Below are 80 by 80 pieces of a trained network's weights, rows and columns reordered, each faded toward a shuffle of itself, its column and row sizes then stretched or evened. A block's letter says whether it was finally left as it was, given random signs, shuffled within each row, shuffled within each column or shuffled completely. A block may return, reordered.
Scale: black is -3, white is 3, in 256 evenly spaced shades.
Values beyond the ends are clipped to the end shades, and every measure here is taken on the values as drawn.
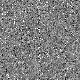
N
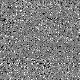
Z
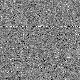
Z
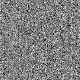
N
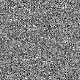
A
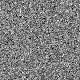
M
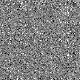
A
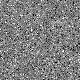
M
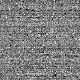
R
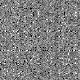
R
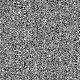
N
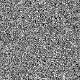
A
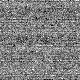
Z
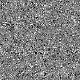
A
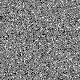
M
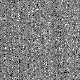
N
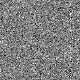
N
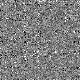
A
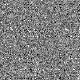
A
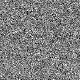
A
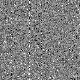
N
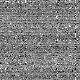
R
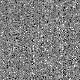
N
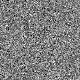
N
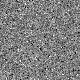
M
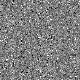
N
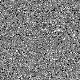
Z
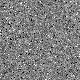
M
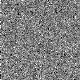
N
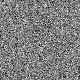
M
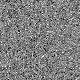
M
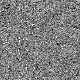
N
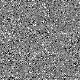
A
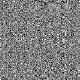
R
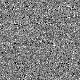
Z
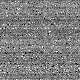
Z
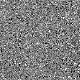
A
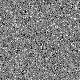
M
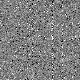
N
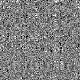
R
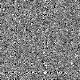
A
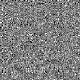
R
